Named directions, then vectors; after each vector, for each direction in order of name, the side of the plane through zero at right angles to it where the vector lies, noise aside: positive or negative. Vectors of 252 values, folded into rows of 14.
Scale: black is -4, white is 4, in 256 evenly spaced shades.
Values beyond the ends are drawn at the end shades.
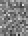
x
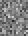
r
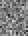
negative, negative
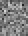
positive, negative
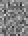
negative, positive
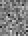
negative, negative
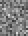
positive, positive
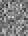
positive, negative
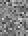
positive, positive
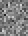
positive, negative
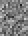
negative, positive
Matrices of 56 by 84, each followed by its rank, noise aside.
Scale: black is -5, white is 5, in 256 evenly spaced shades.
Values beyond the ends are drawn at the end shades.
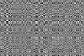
two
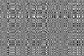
three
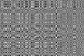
two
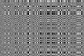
one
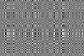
one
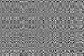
three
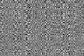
four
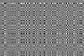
one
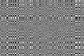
one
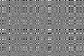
one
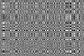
one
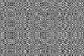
three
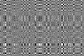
one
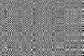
two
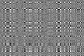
one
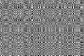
three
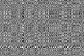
four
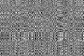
four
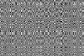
three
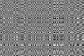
two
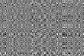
four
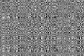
four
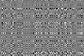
three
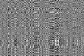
three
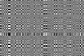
one
